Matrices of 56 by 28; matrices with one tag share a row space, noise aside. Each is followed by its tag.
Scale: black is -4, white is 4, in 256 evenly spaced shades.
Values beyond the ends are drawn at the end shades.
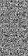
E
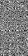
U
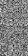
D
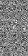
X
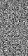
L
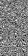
X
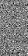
L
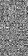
U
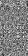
U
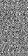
L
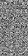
D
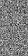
E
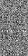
E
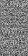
E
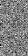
X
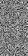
U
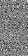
L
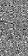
D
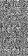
L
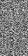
D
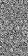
D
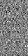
L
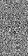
L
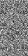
D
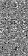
X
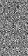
L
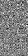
U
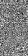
U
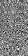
U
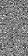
D
